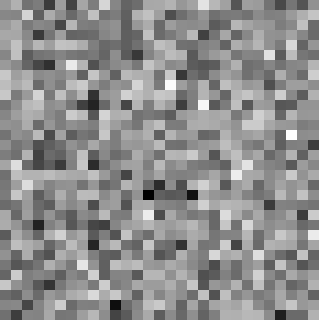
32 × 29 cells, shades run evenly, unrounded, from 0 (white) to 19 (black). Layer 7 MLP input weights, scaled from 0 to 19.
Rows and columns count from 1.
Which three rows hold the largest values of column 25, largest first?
21, 9, 27
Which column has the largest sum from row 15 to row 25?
4
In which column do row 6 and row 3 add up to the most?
12
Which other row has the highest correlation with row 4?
23
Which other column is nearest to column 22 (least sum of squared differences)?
13
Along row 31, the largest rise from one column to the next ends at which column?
11
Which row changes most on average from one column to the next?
25
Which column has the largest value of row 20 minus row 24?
18
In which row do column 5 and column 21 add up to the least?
22
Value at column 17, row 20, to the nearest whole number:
12
